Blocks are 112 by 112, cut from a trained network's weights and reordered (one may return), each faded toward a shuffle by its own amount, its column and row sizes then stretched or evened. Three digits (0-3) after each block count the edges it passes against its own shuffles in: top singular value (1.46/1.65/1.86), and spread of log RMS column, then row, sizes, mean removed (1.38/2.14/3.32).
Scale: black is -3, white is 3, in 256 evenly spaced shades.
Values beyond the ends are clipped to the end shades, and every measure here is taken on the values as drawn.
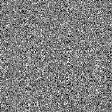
1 2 1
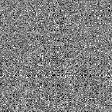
3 2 2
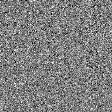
0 1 1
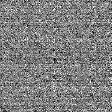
2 2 0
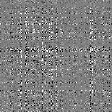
0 3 3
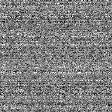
3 1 2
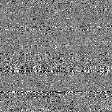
3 2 3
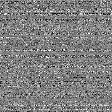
1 0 3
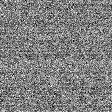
0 0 0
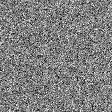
0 0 0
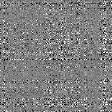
0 3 3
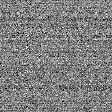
1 1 1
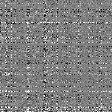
2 3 3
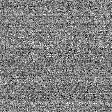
1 1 1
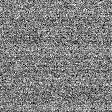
1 0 0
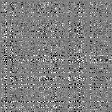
2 3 3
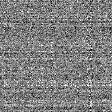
3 2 1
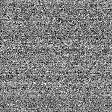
1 0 1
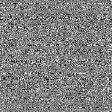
2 0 3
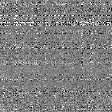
1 2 3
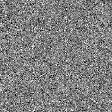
0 1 1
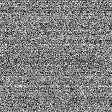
2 0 1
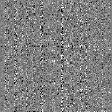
1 3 1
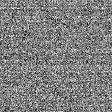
0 1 1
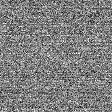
1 0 1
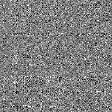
1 2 2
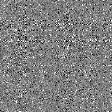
2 2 2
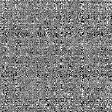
2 3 2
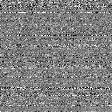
0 0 3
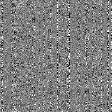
0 3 1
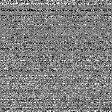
3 1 3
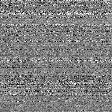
2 0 3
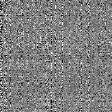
0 3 1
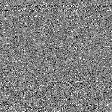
1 0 2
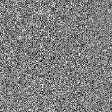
3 2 1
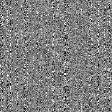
3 3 0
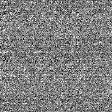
1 2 1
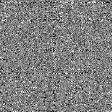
1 1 2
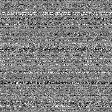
3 0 3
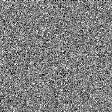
0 1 1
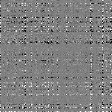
3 3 3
